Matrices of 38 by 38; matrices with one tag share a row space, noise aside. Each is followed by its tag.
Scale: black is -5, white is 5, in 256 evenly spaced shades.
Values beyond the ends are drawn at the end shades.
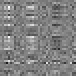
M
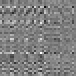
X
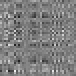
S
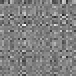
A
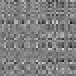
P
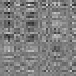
M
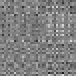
P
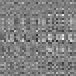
P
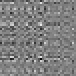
X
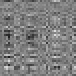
M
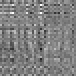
X
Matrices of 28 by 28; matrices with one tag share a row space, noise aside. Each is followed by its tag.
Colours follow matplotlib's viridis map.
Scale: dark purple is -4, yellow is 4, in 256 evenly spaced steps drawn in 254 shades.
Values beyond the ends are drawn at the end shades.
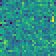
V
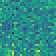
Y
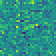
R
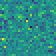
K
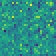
Y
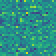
R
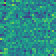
V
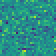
R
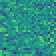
V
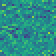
V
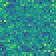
V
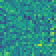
V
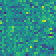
K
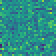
K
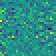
K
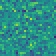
R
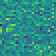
V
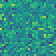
K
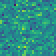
R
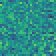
K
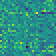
K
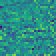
V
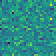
Y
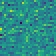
K
